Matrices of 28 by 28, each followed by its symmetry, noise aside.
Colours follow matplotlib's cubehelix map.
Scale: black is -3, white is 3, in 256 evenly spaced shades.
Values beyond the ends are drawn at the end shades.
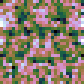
mirrored left to right.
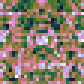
mirrored left to right.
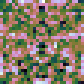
mirrored left to right.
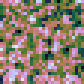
antisymmetric.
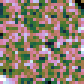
antisymmetric.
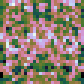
mirrored left to right.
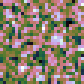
antisymmetric.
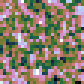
no symmetry.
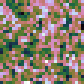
antisymmetric.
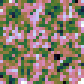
symmetric.
